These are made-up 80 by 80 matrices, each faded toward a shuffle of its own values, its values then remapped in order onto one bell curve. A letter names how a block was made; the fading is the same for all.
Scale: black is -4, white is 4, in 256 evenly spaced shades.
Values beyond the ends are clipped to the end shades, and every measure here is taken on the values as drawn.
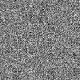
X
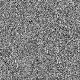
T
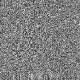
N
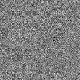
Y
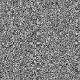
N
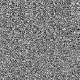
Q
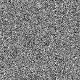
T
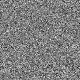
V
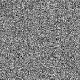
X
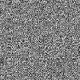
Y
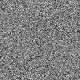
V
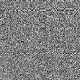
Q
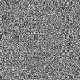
Y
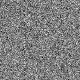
T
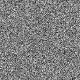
T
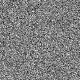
T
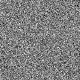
V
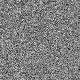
T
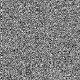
N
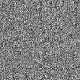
X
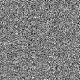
N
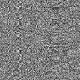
Y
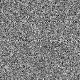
V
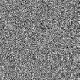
X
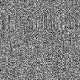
Y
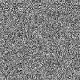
Y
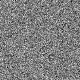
T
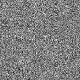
X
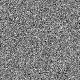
T
